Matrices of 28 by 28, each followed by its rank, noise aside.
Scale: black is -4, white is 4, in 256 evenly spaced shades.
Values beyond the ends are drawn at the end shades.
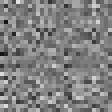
five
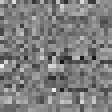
five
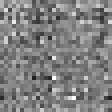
five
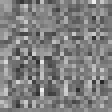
three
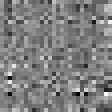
four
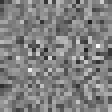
four
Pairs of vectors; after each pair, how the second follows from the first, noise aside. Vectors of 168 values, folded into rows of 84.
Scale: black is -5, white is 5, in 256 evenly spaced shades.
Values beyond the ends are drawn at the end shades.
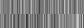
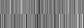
partly zeroed.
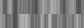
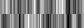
reversed, scaled up.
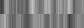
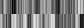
reversed, scaled up.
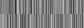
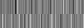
partly zeroed.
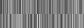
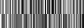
reversed, scaled up.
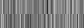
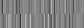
negated, partly zeroed.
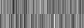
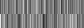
wrapped around.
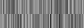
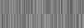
wrapped around, shrunk.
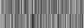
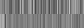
partly zeroed.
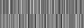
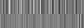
partly zeroed.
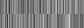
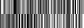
reversed, negated, scaled up.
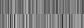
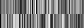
wrapped around, scaled up.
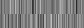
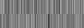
wrapped around, shrunk.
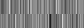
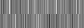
partly zeroed.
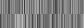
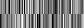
scaled up.
